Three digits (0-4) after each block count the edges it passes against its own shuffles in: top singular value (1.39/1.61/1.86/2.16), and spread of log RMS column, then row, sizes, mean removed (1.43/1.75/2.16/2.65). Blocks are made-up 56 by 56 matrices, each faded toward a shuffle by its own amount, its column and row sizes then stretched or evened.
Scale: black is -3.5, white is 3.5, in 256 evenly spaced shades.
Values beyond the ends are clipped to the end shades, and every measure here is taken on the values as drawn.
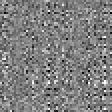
3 4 1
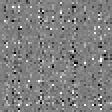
1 4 2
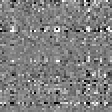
4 3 4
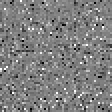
0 0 1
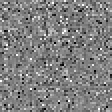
2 0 1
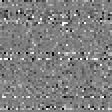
2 0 4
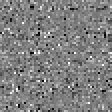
1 1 2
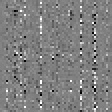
2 4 0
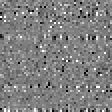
3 0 3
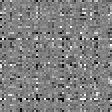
4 4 4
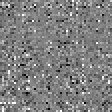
1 3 4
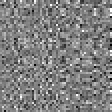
4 3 0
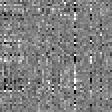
4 4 3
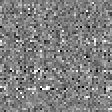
1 1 3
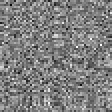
3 0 0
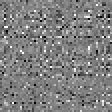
4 2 3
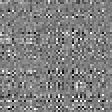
4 4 4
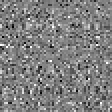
3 1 2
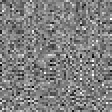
4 2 1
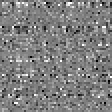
3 0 4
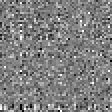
3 2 3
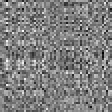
4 4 1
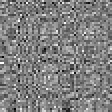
4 2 1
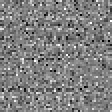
3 0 1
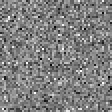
1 0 1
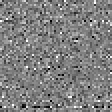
2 0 2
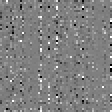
1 4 1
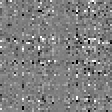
0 4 3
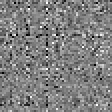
3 2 3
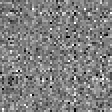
3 2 1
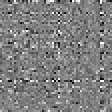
4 3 4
